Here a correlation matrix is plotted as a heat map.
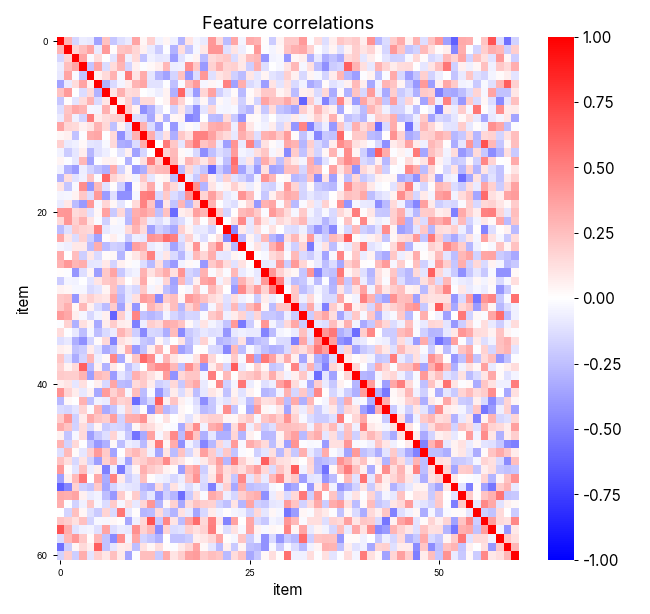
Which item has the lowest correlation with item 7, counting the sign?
32
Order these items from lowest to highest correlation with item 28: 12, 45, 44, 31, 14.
31, 45, 12, 14, 44
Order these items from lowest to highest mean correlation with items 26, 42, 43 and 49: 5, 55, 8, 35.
35, 5, 8, 55
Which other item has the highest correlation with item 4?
9
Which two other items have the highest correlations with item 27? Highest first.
49, 37
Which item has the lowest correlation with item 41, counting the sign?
43
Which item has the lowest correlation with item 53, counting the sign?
16
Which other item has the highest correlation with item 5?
59
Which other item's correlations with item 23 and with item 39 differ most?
15
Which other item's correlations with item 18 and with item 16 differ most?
6
